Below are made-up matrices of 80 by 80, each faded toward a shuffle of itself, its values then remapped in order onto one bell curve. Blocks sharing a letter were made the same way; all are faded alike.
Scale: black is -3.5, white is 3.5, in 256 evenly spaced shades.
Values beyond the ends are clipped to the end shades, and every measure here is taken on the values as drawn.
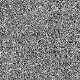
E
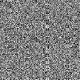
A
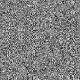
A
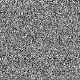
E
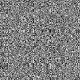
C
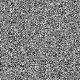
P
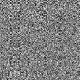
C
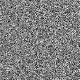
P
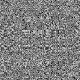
C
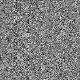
P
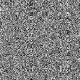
A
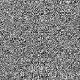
A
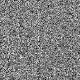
P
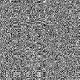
C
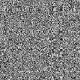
A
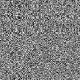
A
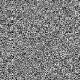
A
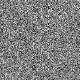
P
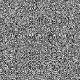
A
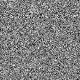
E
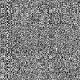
A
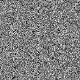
P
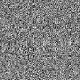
A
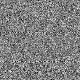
E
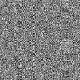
C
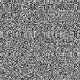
C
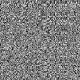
C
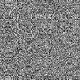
C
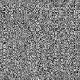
A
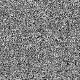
E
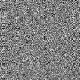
C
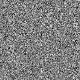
P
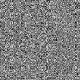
C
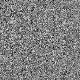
P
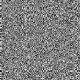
C
